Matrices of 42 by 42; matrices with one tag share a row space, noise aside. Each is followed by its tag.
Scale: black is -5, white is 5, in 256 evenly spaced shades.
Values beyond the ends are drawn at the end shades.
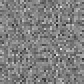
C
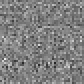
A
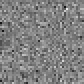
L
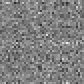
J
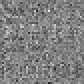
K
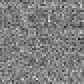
L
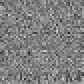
C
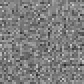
L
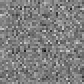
C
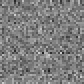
J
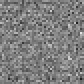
J
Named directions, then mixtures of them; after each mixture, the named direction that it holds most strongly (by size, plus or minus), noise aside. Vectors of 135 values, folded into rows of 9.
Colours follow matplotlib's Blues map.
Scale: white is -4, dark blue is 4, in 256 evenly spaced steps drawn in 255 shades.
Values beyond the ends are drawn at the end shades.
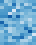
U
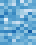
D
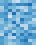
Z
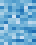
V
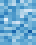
D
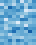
D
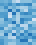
Z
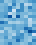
U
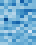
D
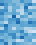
V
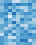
Z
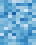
Z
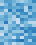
V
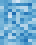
Z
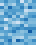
D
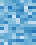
V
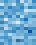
D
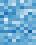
D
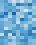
Z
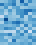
D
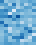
U
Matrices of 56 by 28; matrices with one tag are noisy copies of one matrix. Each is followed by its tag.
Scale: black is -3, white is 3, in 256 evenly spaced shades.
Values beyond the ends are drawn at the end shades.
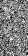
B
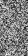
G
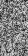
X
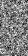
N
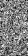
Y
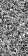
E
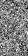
E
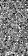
G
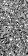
B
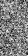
B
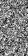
G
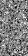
Y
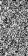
G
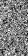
G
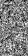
X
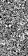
E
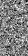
N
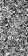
G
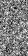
Y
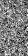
G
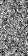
G
